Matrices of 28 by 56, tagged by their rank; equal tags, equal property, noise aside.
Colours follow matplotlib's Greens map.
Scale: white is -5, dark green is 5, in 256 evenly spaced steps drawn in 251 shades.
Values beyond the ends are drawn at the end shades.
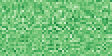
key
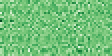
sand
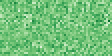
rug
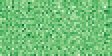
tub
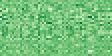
key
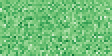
tub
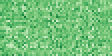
key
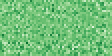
tub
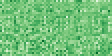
key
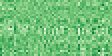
sand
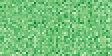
rug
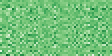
sand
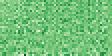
key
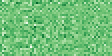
sand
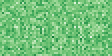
rug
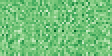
tub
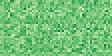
rug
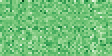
key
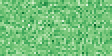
rug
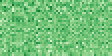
sand
